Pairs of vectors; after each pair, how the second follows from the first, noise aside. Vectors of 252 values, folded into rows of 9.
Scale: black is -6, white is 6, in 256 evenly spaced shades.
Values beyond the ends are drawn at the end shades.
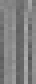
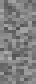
shuffled.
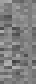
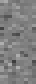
partly zeroed.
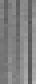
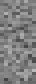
shuffled.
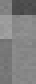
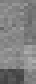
reversed.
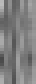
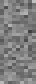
shuffled.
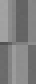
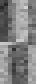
negated, scaled up.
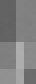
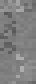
wrapped around, partly zeroed.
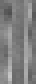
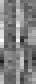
wrapped around, scaled up.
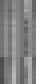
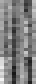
negated, scaled up.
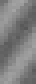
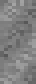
partly zeroed.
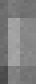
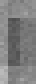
negated.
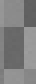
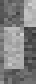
negated, scaled up.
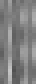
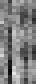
negated, scaled up.
